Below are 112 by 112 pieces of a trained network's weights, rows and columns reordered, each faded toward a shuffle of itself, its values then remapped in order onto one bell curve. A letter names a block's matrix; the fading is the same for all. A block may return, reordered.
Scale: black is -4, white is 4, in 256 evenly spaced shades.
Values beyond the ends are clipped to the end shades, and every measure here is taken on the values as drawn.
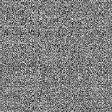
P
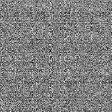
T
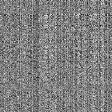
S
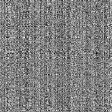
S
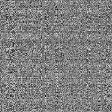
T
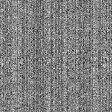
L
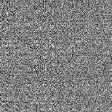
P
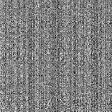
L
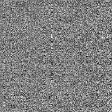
P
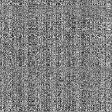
S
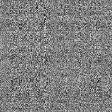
P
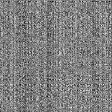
S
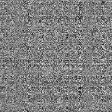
T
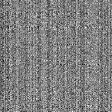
L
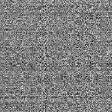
T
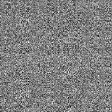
P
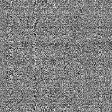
P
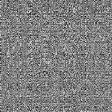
T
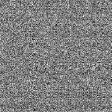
P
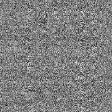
P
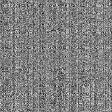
S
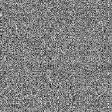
P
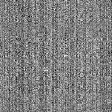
L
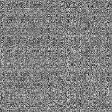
T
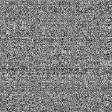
T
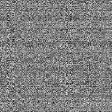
T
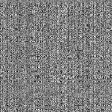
S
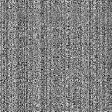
L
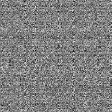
T
